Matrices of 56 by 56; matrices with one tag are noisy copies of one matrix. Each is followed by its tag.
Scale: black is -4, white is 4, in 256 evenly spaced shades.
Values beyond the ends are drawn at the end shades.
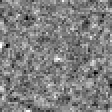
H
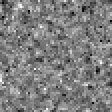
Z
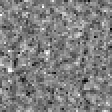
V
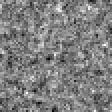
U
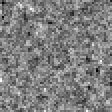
Z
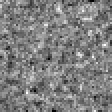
U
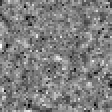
H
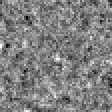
H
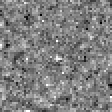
H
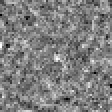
H
